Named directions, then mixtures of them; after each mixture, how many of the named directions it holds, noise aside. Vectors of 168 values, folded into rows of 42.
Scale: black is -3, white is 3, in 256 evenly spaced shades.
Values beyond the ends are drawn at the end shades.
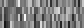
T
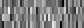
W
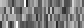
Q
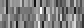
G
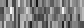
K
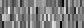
one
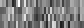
four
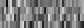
two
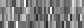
two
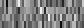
four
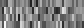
three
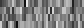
one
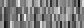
one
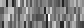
four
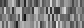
two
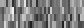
two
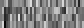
three
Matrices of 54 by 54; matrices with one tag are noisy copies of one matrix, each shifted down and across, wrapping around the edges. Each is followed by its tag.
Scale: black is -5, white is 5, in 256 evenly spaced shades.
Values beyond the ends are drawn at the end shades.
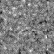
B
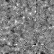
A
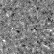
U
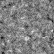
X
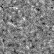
U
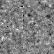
A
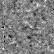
A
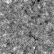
X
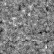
B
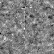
A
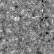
X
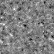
U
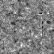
A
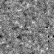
A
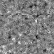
B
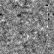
A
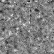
A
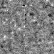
A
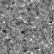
A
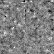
A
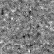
B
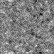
X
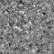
U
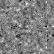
A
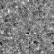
A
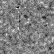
A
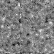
B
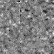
A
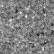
B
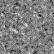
U
